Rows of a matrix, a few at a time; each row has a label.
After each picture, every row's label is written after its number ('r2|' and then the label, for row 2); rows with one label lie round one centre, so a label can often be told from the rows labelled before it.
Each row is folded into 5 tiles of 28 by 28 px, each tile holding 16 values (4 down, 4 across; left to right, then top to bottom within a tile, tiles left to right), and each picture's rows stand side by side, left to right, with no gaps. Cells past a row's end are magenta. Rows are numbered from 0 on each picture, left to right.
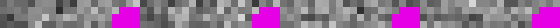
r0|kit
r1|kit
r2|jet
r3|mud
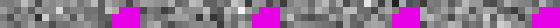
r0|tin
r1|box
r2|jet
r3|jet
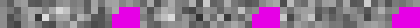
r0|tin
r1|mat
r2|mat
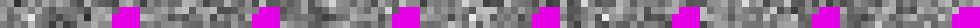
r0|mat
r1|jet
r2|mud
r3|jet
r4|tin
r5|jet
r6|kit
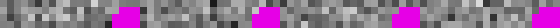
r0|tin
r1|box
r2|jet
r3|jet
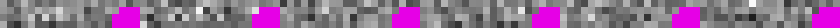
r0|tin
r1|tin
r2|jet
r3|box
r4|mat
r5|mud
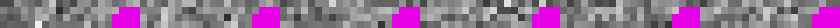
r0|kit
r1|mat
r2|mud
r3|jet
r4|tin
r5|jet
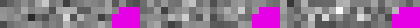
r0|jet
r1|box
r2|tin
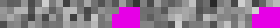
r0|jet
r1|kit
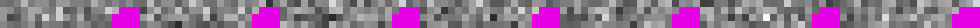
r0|tin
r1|box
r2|mud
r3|box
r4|kit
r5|jet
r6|kit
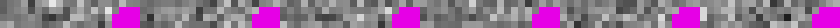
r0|mud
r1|kit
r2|mud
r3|mud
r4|kit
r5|mat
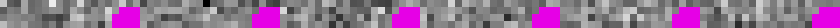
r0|mud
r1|jet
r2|mat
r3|mat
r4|jet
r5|tin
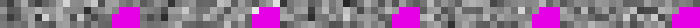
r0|tin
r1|kit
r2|jet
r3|box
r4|jet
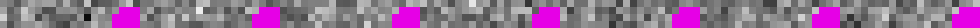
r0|mat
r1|tin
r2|kit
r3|mud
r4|mat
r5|kit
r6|kit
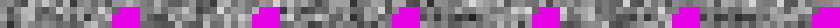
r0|mat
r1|kit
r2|box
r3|mud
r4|mat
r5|mud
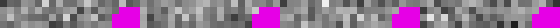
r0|jet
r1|tin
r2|jet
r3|box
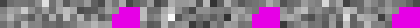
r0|jet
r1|mat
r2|jet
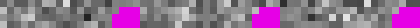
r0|mat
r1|kit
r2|jet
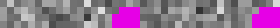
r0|mat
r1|kit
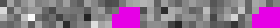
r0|mat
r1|box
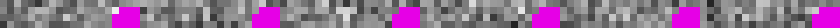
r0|kit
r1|box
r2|jet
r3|box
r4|jet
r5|tin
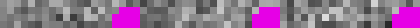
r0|box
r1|kit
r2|tin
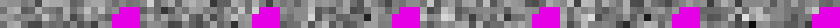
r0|box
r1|box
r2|mat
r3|mat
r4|mat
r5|tin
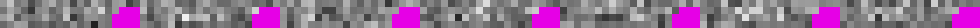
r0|box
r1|tin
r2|mat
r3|tin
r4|mud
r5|tin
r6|tin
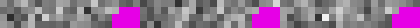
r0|tin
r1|kit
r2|tin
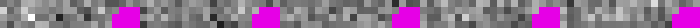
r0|mat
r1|box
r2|jet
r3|tin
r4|tin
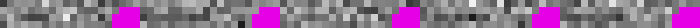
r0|jet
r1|mud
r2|jet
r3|mud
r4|mud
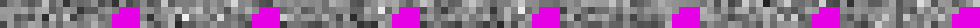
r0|jet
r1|tin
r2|box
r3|box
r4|box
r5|jet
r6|kit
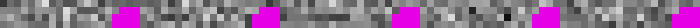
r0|jet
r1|jet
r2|mud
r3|mat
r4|tin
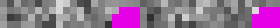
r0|tin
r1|tin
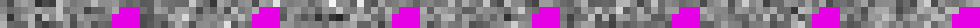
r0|tin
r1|kit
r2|mud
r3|mat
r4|tin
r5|jet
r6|kit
